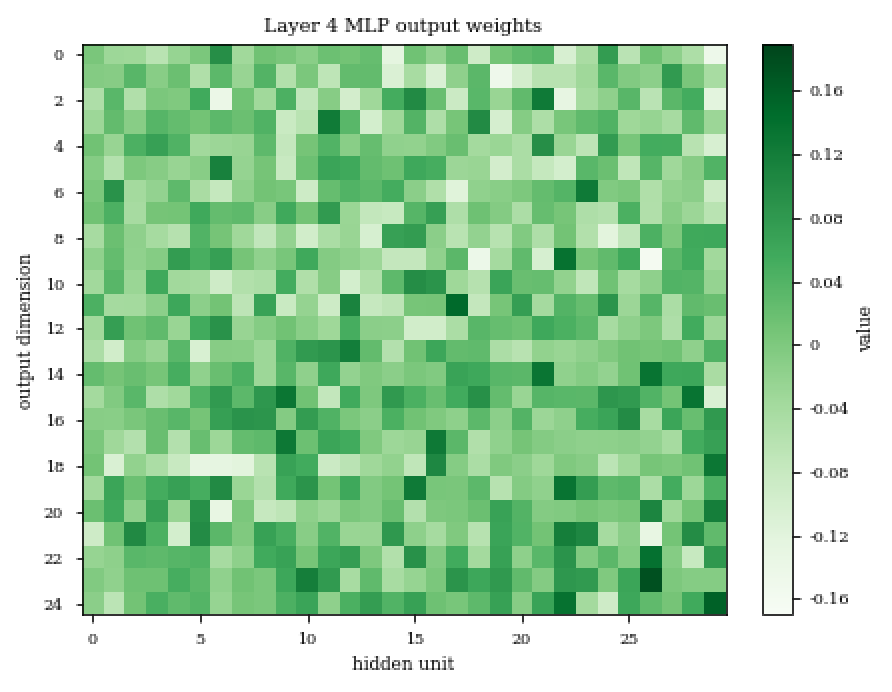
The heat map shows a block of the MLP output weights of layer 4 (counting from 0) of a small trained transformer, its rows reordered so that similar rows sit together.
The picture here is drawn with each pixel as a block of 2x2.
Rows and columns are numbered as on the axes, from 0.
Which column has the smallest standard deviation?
0
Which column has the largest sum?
28
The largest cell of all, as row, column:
23, 26
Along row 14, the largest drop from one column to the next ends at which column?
22
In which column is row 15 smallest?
29
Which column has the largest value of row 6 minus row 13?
1
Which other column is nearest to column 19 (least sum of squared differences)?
20
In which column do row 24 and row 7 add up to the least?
24
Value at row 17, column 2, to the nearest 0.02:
-0.06
